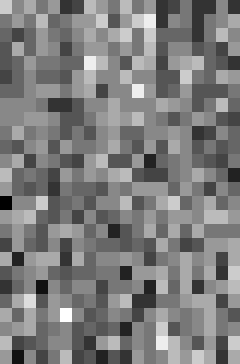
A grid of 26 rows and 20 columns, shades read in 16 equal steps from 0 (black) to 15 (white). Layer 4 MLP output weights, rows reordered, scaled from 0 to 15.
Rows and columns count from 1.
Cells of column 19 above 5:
15
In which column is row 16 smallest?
7
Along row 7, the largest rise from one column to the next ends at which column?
12
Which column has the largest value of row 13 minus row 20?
11
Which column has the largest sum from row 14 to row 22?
20
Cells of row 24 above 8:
4
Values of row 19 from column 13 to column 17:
4 7 8 10 8
